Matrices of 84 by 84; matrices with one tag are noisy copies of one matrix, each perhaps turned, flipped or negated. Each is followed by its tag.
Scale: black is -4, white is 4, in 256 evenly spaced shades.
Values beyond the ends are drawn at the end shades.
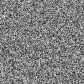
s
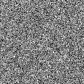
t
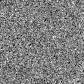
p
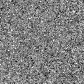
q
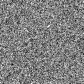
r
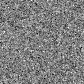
r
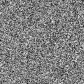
p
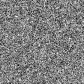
t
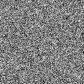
r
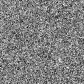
t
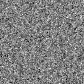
s
